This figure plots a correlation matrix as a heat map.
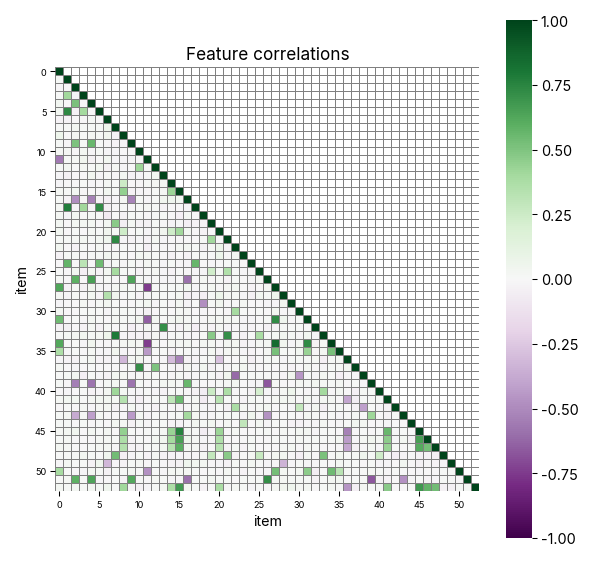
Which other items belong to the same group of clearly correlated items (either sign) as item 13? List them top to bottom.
32
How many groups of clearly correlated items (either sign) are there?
11
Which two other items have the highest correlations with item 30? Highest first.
22, 42
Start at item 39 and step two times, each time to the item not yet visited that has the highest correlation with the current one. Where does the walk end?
43
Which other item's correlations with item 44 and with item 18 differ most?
29
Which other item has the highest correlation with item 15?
45
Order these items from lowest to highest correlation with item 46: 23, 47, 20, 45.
23, 20, 47, 45
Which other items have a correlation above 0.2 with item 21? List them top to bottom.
7, 19, 25, 33, 40, 48
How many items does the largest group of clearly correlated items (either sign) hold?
10
